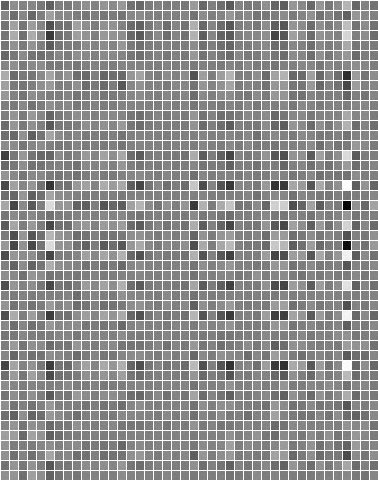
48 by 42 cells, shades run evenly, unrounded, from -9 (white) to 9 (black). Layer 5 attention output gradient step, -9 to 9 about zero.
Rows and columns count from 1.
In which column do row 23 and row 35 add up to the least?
39
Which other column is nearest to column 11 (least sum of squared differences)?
27
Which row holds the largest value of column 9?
21
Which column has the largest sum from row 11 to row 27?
1
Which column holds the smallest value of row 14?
6
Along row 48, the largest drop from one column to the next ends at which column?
4
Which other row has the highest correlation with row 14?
20
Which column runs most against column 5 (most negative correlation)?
3
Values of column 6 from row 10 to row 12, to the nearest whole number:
0 -1 2
